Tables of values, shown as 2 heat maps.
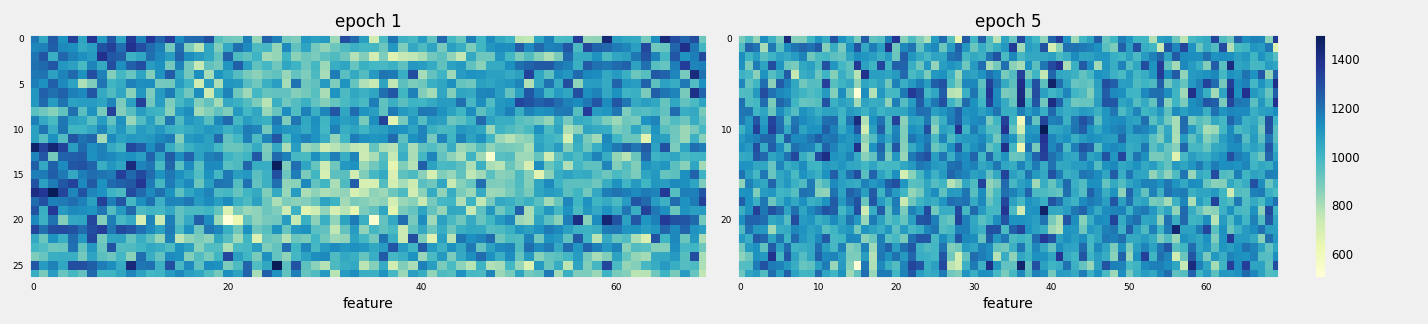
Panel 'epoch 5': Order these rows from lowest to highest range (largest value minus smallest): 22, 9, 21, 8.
8, 22, 21, 9
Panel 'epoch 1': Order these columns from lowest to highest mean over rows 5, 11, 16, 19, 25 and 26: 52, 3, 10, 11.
52, 3, 11, 10
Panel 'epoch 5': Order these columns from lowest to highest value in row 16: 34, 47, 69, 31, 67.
47, 69, 67, 34, 31
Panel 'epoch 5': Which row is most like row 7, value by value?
5
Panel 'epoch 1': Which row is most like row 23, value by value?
8
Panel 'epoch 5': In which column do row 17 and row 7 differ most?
63
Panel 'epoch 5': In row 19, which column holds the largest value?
39
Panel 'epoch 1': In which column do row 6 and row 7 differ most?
68
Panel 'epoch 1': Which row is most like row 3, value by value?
1
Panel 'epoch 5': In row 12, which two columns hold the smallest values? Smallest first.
36, 16
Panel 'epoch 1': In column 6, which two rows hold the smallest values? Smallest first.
5, 9
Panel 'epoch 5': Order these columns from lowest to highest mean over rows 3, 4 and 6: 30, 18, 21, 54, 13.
13, 30, 18, 21, 54
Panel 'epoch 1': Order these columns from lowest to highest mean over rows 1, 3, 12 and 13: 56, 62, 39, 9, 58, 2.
39, 56, 62, 9, 58, 2
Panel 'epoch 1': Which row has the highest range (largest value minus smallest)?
20
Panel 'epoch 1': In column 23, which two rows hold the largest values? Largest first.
13, 10
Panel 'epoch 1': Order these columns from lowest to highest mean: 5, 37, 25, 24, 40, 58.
37, 24, 40, 58, 25, 5
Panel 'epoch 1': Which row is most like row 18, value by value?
2
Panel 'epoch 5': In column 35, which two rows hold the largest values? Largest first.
1, 21
